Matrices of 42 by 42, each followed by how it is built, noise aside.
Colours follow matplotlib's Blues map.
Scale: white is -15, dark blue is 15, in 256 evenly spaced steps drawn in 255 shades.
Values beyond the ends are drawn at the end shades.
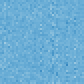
uneven columns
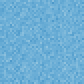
repeating rows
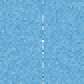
uneven columns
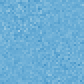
block diagonal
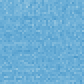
blocks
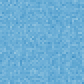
blocks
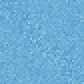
banded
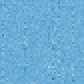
uneven columns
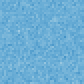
repeating columns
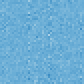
uneven columns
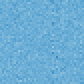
uneven columns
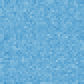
blocks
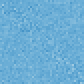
banded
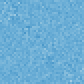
block diagonal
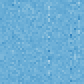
uneven columns
